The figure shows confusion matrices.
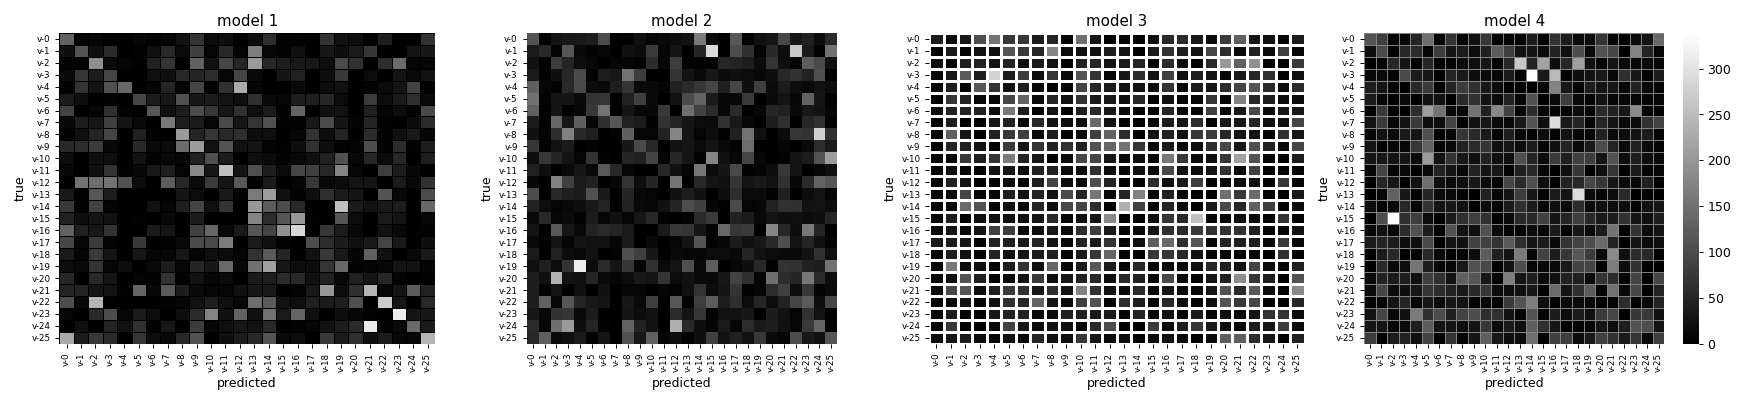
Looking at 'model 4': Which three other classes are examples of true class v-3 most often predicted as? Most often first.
v-14, v-16, v-22
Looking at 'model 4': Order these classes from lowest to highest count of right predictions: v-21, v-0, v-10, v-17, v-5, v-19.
v-5, v-10, v-17, v-19, v-0, v-21
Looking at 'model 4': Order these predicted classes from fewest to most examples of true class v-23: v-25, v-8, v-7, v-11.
v-25, v-7, v-11, v-8
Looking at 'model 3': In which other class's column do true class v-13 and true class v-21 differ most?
v-25
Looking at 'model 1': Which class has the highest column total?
v-13
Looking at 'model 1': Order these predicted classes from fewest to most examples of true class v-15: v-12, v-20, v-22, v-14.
v-12, v-20, v-22, v-14
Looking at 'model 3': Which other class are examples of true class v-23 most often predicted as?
v-24
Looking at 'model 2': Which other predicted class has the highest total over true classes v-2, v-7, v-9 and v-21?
v-23
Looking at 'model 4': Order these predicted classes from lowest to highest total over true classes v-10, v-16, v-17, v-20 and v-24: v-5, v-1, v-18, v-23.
v-1, v-18, v-23, v-5
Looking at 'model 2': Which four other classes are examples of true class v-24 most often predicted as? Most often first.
v-12, v-3, v-2, v-8
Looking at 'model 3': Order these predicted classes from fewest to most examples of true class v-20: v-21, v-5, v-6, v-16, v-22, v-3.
v-5, v-6, v-3, v-22, v-16, v-21
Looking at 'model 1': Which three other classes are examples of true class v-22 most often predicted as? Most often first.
v-2, v-13, v-14
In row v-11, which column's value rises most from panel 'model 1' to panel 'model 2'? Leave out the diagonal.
v-14
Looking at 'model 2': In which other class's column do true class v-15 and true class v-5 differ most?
v-0
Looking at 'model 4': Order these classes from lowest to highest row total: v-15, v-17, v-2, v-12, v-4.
v-4, v-12, v-2, v-17, v-15
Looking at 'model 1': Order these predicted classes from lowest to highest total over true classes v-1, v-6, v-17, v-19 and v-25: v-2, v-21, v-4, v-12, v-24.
v-4, v-24, v-12, v-21, v-2
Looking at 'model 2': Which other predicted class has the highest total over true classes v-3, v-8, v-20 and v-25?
v-24
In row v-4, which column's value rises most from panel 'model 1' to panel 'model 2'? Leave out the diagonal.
v-0
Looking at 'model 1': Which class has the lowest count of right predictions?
v-20
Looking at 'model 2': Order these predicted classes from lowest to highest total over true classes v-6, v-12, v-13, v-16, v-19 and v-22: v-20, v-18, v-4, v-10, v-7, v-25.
v-7, v-18, v-10, v-20, v-25, v-4
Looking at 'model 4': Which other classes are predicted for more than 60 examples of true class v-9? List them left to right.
v-4, v-5, v-10, v-20
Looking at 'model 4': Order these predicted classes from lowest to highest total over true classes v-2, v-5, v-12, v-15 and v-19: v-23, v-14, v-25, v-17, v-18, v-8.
v-25, v-23, v-8, v-17, v-14, v-18
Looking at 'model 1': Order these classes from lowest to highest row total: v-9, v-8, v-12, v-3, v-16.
v-3, v-8, v-9, v-12, v-16
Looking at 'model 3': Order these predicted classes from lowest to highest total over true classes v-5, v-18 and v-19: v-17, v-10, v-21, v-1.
v-17, v-10, v-21, v-1
